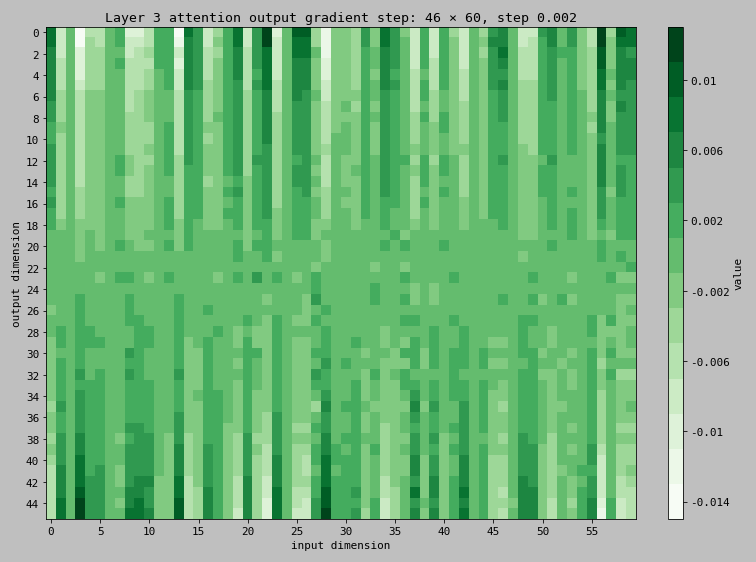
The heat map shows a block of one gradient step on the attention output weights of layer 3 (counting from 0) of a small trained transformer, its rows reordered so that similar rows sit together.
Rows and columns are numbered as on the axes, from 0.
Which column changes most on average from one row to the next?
27
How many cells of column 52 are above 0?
2
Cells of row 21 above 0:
4
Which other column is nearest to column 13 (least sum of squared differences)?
3
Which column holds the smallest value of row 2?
28
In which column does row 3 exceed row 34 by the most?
56
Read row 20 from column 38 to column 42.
0 0 0.002 0 0
